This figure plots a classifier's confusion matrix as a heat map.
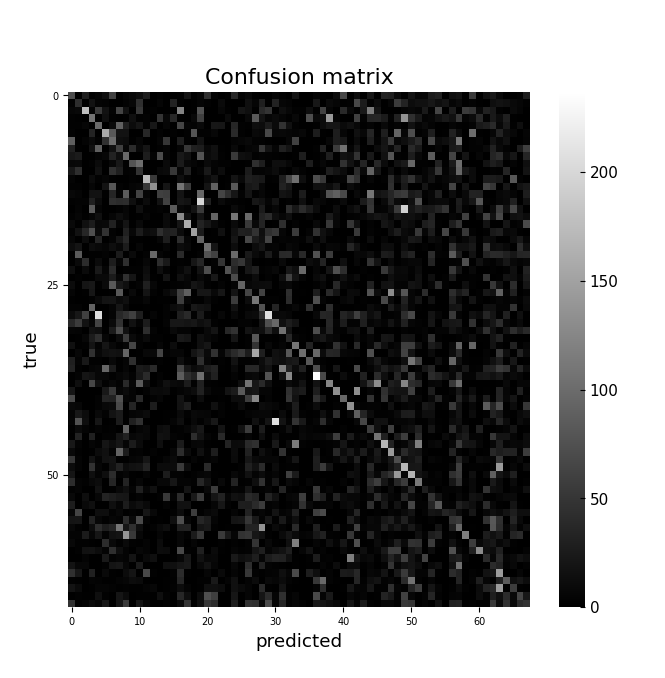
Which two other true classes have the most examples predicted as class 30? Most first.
43, 18
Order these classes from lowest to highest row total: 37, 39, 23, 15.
23, 39, 15, 37
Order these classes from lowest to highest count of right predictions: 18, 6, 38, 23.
23, 6, 38, 18
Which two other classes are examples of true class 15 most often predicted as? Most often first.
49, 3
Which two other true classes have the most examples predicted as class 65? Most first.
11, 15
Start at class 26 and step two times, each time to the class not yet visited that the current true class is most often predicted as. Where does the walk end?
7
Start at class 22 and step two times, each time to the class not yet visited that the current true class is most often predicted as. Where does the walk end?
8
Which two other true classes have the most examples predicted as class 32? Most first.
37, 34
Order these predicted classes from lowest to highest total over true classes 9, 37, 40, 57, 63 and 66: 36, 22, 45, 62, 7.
22, 45, 62, 7, 36
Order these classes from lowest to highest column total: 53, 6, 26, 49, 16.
53, 6, 26, 16, 49
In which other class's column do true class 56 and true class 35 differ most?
50
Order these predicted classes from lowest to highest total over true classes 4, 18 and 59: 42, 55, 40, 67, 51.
67, 40, 55, 51, 42
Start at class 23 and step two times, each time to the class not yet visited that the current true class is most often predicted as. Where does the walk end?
27
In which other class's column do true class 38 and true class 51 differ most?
26
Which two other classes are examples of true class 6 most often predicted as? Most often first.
57, 0
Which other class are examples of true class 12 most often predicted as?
16
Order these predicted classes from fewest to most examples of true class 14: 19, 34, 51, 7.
34, 7, 51, 19
